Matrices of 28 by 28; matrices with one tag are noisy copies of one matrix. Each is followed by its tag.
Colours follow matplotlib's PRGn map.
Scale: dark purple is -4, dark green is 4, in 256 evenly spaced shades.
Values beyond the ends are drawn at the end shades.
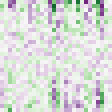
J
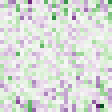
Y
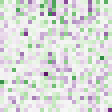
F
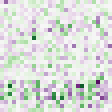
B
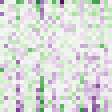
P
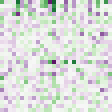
F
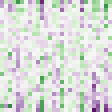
P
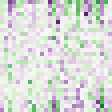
J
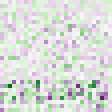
B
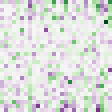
Y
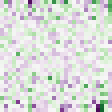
Y
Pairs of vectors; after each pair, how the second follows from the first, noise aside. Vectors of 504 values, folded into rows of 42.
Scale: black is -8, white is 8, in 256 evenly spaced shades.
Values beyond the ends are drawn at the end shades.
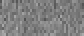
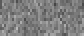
copied.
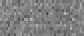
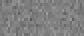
negated, shrunk.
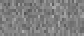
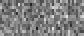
scaled up.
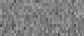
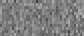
copied.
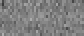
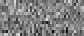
wrapped around, scaled up.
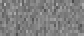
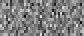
wrapped around, scaled up.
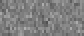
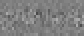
reversed, partly zeroed.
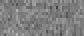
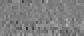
reversed, partly zeroed.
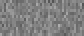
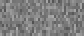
copied.
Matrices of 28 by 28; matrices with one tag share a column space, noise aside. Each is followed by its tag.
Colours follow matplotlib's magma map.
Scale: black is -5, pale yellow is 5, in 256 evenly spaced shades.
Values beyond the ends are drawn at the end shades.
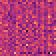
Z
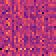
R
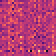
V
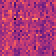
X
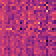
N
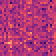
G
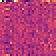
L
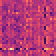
R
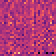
Z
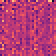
L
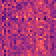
X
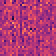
N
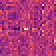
N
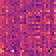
V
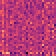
Z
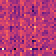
R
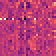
X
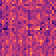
N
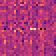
N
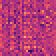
V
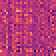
V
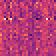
X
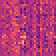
G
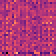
Z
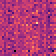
V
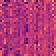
L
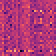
V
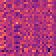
V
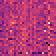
Z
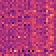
V
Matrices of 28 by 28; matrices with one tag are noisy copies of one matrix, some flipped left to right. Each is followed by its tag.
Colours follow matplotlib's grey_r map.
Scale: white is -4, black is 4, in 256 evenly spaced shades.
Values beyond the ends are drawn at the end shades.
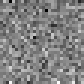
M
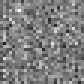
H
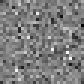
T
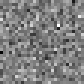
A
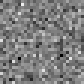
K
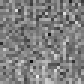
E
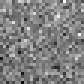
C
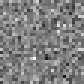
A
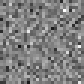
H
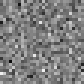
K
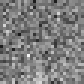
E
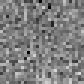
E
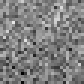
C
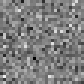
H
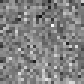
E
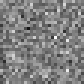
T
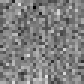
E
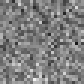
E
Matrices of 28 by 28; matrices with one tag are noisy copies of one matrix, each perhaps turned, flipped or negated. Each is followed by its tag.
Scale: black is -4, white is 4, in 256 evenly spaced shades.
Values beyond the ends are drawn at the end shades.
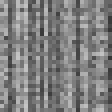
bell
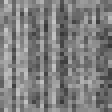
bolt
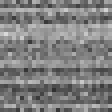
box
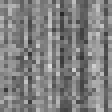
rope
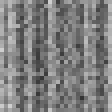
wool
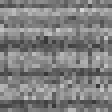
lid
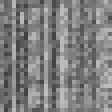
bolt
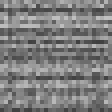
bell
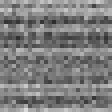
wool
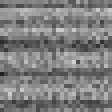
lid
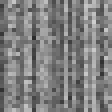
bell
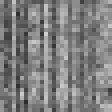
bolt
